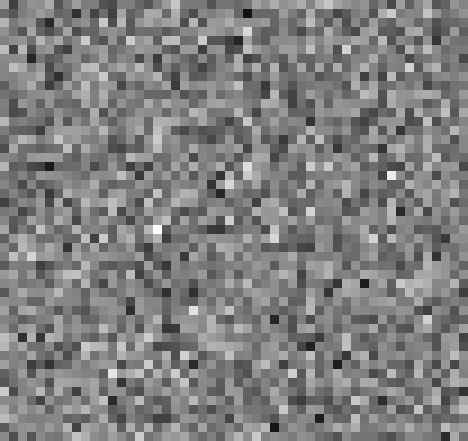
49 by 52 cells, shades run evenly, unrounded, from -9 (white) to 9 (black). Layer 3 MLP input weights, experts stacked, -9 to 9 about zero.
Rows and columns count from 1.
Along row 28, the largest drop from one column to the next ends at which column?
9
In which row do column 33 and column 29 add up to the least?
42
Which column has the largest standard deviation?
35
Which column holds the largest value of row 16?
32
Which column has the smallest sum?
10
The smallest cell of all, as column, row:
18, 26
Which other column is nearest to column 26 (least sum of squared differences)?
4
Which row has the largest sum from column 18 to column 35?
7
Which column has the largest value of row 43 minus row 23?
14
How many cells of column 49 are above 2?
16
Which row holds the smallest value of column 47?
46
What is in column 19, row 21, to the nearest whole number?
1
